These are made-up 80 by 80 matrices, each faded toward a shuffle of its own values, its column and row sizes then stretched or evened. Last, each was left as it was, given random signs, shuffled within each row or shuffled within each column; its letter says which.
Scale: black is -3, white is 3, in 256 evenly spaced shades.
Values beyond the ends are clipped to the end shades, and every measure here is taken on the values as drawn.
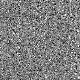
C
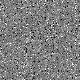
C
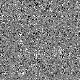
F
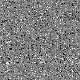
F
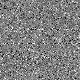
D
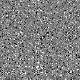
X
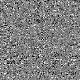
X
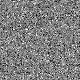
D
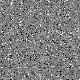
F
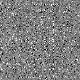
X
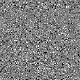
X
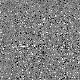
F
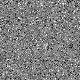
D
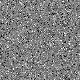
C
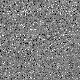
D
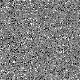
F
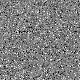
D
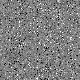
C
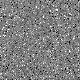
C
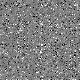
F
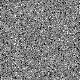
C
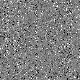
C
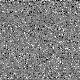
D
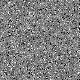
C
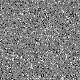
D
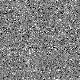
D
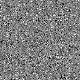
F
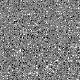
X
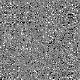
X
